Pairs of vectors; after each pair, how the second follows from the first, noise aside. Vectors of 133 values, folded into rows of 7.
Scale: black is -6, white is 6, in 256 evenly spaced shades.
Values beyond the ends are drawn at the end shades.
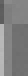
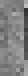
wrapped around, negated.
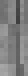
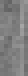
wrapped around, negated, shrunk.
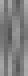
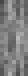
reversed, negated.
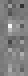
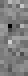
negated.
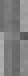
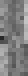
reversed.
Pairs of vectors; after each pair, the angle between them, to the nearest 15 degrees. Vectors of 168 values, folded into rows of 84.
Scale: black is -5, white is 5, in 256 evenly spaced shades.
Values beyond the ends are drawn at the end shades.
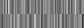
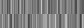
105 degrees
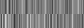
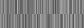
90 degrees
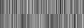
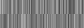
120 degrees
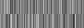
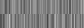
120 degrees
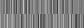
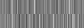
60 degrees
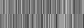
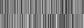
165 degrees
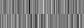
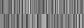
135 degrees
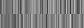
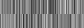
135 degrees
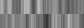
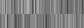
60 degrees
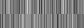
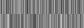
120 degrees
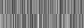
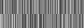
30 degrees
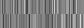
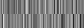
135 degrees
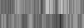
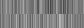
120 degrees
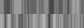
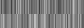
60 degrees
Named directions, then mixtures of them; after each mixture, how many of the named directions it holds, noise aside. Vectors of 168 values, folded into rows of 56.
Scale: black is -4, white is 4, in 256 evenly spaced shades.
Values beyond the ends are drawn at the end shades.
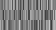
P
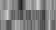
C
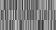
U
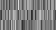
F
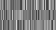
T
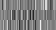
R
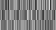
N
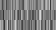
four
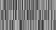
one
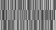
three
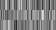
three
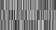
one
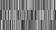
one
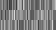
four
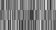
two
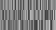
one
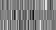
one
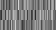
one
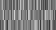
two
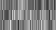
three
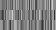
four
